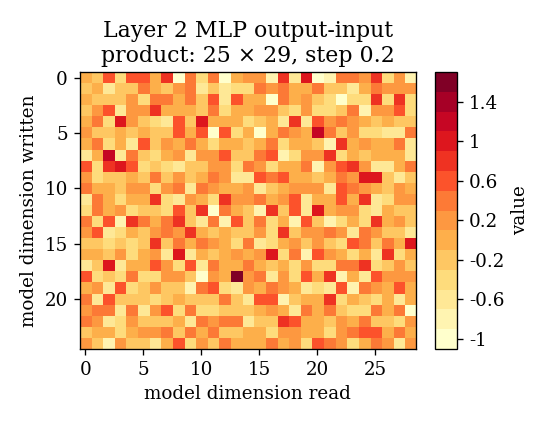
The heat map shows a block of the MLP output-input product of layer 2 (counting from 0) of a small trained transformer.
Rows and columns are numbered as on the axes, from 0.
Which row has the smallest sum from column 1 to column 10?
18
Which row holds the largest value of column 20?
5
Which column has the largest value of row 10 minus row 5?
11
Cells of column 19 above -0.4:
19
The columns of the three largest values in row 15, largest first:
28, 6, 23
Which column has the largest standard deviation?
2
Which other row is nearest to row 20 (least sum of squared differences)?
7
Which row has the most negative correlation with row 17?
24
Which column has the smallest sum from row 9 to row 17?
3
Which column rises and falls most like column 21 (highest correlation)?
12
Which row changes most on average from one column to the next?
0
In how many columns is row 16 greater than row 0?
13
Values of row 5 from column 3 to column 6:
0 -0.2 0 -0.2
